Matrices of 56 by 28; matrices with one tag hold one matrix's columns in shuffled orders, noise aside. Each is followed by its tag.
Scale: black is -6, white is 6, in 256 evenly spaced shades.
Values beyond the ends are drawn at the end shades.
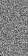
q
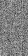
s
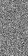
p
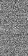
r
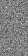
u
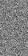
q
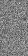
u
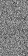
u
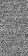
r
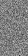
q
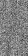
s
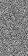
q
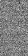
r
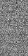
r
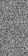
u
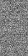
r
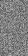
p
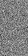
q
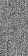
s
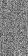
s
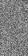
p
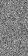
u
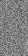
p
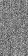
s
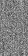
s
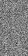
p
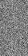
p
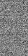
r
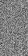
p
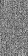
s
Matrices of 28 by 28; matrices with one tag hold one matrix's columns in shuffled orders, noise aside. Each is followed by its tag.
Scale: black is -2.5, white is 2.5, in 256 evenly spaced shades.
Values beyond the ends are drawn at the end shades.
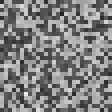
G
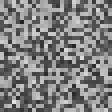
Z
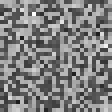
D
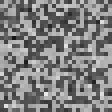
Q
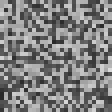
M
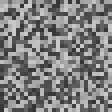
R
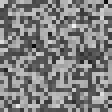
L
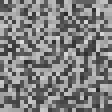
Z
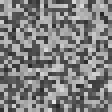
M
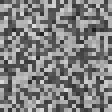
G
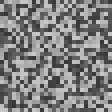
G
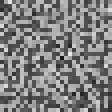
Z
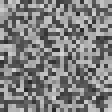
D
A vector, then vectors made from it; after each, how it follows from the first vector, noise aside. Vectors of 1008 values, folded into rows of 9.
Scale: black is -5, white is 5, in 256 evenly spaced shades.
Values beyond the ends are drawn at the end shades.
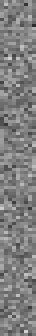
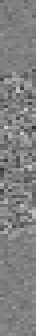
reversed, negated, partly zeroed.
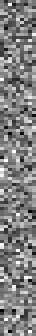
reversed, scaled up.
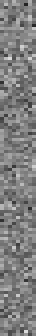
copied.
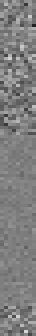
partly zeroed.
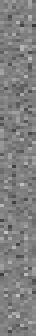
partly zeroed.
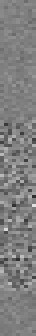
wrapped around, negated, partly zeroed.
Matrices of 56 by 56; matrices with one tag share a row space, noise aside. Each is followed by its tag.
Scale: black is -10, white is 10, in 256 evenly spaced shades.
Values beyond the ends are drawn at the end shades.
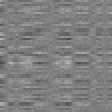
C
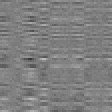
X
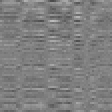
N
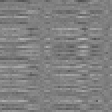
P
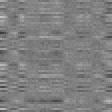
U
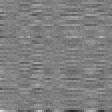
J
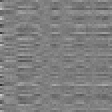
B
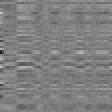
B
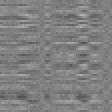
P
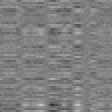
N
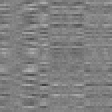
X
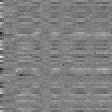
B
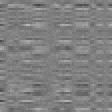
C
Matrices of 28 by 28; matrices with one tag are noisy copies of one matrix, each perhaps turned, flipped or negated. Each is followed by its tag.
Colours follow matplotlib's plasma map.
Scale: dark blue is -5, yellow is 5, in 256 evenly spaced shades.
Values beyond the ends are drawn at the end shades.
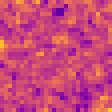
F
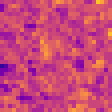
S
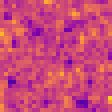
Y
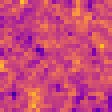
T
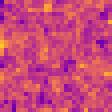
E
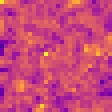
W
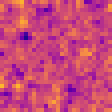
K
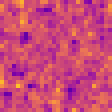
K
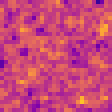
Y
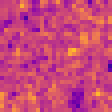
T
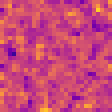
F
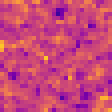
F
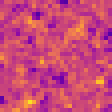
Y
